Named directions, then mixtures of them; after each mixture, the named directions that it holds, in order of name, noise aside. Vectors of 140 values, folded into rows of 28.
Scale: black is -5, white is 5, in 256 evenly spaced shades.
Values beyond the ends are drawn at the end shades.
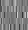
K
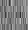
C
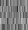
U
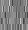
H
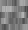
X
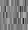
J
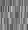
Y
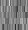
H, U.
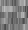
X.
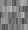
X.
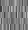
K, Y.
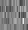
J, X.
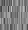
H, Y.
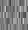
J.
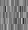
J.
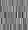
C, H, K.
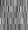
K, U, Y.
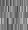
U, Y.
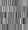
C, H, X.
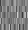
K.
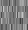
H, K, X.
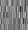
J, K.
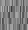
Y.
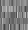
K, X.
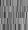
C, K, U.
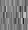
J, K.
